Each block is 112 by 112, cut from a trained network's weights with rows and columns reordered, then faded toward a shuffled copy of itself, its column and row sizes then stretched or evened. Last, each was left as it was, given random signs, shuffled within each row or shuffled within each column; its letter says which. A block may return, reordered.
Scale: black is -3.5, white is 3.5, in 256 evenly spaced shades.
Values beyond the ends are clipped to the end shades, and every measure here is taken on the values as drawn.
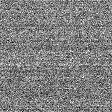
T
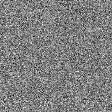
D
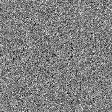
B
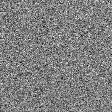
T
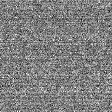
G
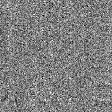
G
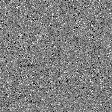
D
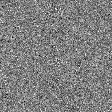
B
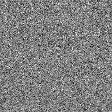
D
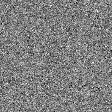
T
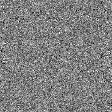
D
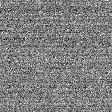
T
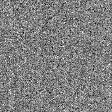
B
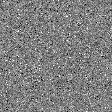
B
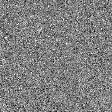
D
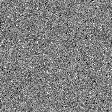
B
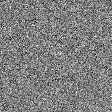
D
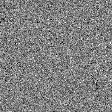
D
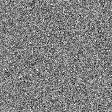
B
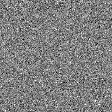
D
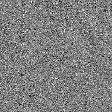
G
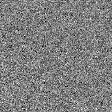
D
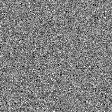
D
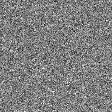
D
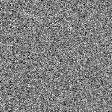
G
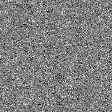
G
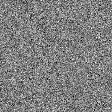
D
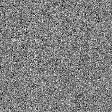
D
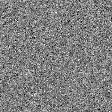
B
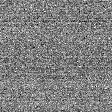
T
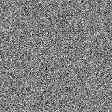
G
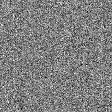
B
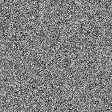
D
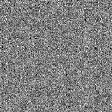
G
